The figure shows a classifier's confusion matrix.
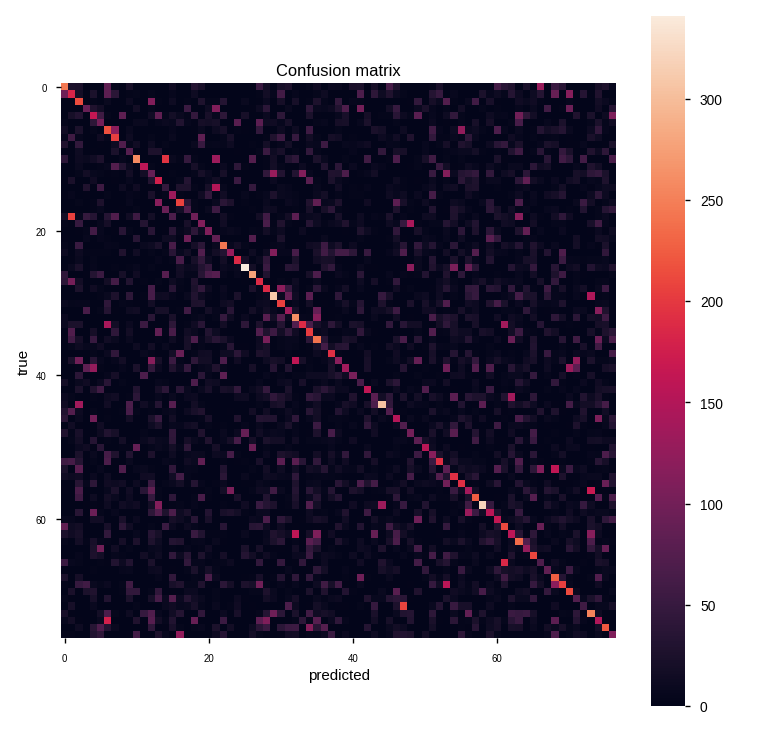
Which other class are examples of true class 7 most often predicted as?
19
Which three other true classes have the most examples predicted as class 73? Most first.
56, 29, 62
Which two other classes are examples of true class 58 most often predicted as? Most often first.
44, 13
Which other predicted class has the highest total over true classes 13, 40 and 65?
34
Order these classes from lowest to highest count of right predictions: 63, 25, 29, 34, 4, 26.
4, 34, 63, 26, 29, 25
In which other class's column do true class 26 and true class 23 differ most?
29
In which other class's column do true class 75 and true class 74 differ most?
6
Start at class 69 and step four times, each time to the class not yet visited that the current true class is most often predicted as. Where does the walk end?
18
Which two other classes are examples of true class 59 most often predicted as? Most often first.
56, 4
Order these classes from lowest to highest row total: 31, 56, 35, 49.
49, 31, 56, 35
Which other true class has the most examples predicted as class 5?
64
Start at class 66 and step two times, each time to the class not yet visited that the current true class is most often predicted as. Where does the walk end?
0
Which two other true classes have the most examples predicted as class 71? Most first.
38, 39
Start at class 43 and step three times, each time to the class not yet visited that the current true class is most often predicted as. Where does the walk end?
35
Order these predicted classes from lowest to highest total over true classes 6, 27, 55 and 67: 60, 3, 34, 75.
3, 34, 75, 60
